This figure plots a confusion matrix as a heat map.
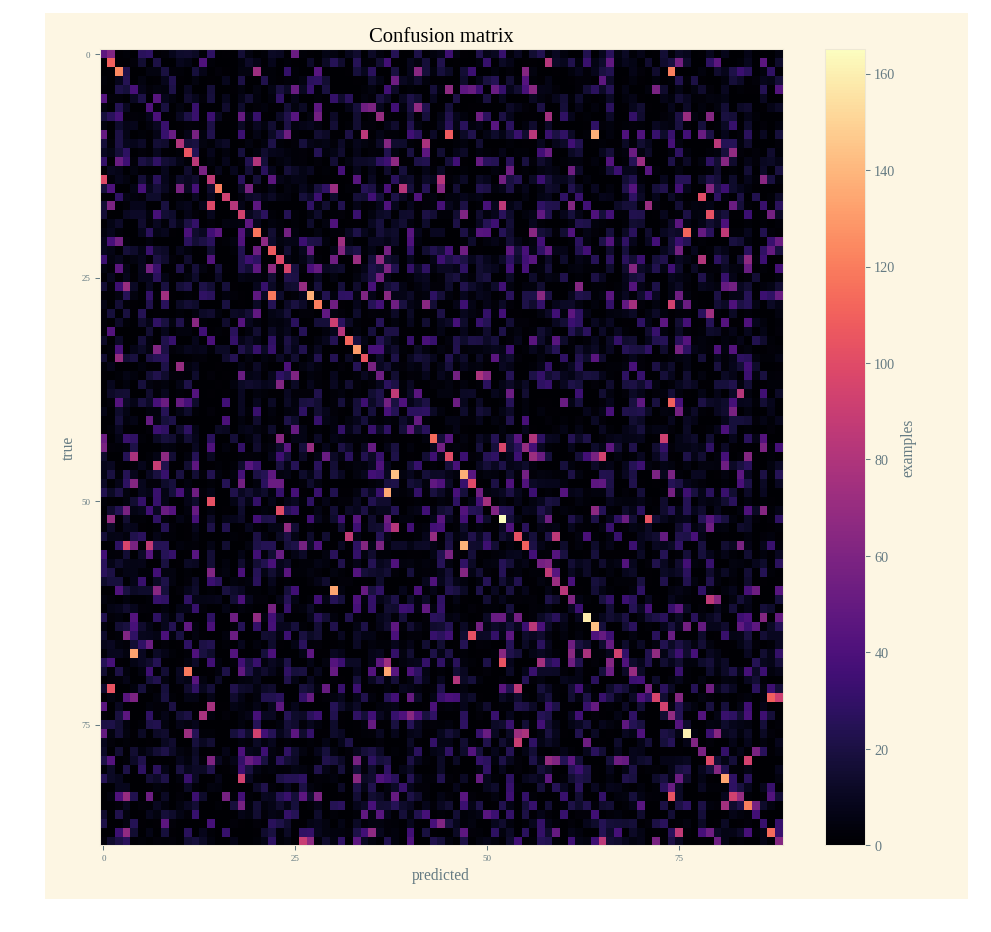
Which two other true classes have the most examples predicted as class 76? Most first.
20, 7
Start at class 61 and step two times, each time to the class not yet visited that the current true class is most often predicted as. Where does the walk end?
84
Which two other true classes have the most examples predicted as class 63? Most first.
67, 77
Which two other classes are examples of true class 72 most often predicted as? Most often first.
87, 88
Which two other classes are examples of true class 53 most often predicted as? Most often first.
38, 24
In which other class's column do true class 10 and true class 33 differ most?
42
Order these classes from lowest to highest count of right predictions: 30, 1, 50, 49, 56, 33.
56, 49, 50, 30, 1, 33
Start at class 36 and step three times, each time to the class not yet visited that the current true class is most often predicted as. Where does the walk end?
23
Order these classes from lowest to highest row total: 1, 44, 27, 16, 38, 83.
38, 16, 1, 44, 83, 27
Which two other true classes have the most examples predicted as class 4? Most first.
67, 45
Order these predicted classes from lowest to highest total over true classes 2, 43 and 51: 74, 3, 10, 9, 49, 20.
10, 49, 9, 20, 3, 74
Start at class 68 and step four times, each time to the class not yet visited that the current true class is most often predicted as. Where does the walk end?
58
